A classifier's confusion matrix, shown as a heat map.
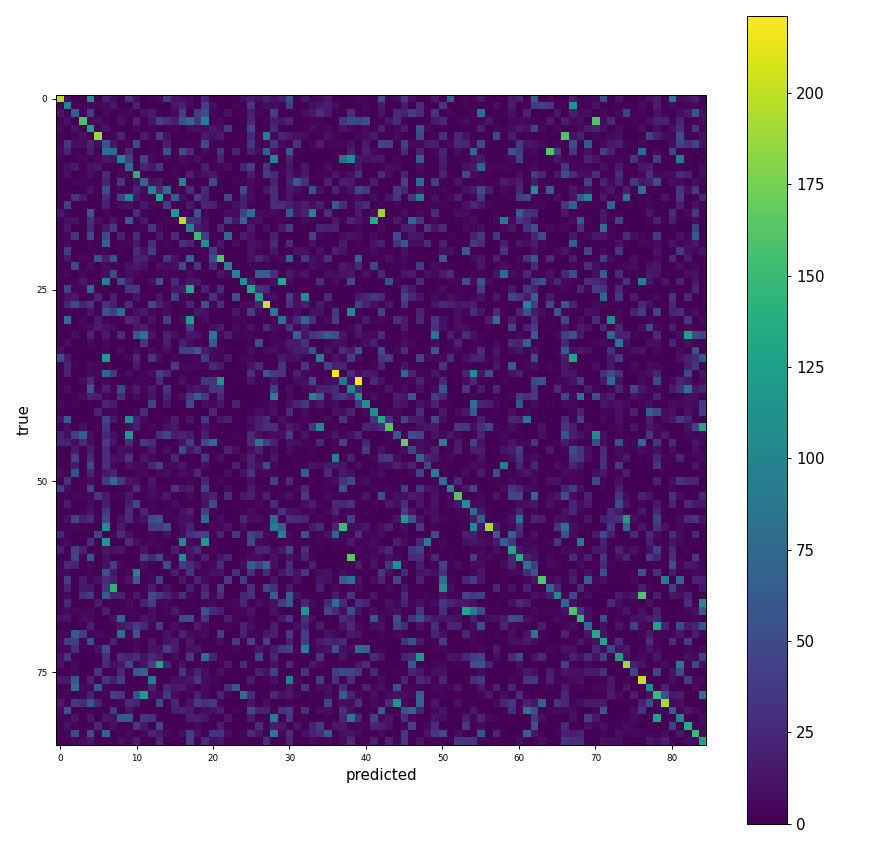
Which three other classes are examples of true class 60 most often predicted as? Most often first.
38, 16, 4
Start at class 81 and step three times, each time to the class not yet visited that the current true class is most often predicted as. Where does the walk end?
16
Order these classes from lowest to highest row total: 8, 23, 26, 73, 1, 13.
1, 23, 8, 26, 73, 13
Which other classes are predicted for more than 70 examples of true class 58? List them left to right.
6, 16, 19, 48, 68
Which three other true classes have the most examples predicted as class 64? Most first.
7, 12, 27
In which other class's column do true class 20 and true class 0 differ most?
4
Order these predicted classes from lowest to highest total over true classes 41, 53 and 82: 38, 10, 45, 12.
12, 45, 38, 10
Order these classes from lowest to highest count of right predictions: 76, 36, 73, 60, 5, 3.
73, 60, 3, 5, 76, 36
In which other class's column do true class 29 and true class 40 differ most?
72
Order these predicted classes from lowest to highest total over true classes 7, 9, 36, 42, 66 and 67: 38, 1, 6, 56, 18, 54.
18, 56, 38, 1, 6, 54
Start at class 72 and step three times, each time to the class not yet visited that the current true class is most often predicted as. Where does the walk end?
47
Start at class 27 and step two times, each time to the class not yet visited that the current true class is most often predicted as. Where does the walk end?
44
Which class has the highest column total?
6
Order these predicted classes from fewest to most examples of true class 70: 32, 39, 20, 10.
20, 39, 32, 10
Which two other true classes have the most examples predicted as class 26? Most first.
45, 23
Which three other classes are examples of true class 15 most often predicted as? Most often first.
42, 33, 25
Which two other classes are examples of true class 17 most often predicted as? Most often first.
71, 62
